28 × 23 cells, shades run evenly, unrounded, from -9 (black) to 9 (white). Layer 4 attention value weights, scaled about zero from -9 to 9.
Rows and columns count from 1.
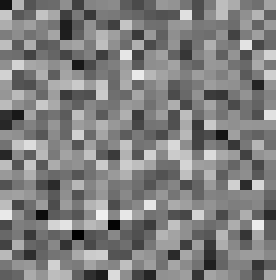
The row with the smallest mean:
24
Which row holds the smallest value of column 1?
1
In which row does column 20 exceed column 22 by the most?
9
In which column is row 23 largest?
22
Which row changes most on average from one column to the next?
16
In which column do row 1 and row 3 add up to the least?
7
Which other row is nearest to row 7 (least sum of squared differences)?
20
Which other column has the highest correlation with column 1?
12
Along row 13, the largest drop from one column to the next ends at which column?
17
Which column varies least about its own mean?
14
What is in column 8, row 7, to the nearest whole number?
-4
